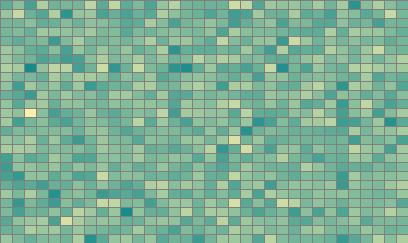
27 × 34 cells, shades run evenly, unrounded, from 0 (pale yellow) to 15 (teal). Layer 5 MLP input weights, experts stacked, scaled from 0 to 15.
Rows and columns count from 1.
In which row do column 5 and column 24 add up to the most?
5
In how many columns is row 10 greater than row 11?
16
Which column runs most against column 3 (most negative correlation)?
32
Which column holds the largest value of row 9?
22
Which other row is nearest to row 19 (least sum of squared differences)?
26
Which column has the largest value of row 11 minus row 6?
28
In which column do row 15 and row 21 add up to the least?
34
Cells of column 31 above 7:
16
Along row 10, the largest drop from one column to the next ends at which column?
30
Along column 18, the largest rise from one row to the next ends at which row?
25
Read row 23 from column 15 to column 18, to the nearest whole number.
6 6 9 6
